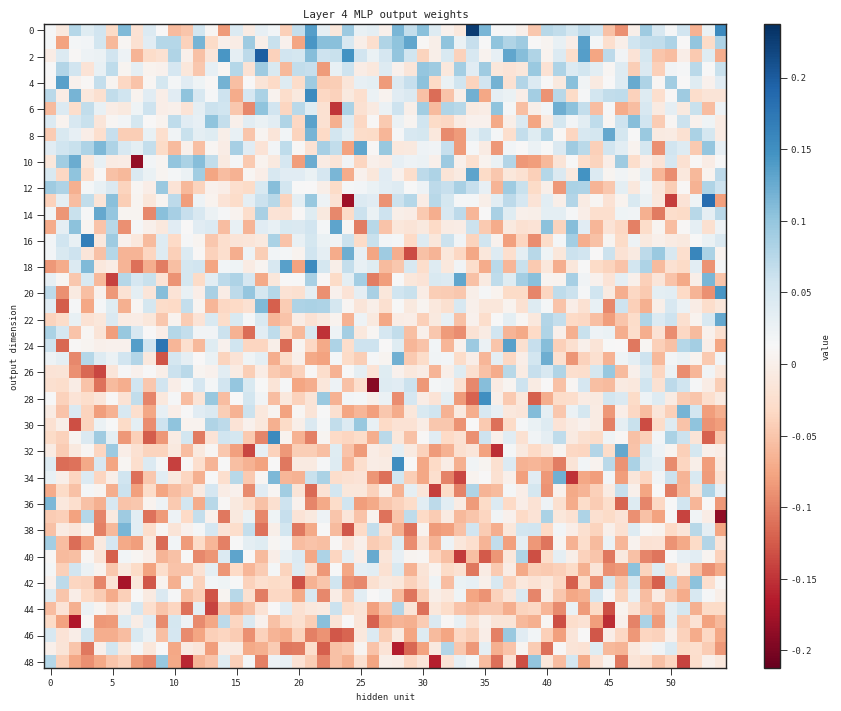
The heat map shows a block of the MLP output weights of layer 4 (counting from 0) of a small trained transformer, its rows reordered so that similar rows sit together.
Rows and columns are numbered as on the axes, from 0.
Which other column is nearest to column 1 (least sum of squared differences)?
30
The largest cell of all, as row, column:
0, 34
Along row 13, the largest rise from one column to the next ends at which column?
25
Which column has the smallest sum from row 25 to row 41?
33
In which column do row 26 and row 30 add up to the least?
2
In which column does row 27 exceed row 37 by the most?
51
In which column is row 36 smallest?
46
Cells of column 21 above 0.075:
12
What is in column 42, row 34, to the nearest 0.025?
-0.15
